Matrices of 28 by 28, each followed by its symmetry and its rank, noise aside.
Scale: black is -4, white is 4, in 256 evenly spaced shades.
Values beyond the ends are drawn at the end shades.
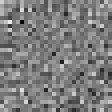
symmetric, rank eight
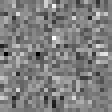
antisymmetric, rank six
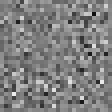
antisymmetric, rank eight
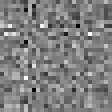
antisymmetric, rank six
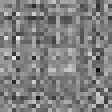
no symmetry, rank four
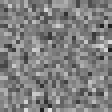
antisymmetric, rank eight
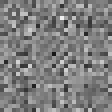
symmetric, rank six
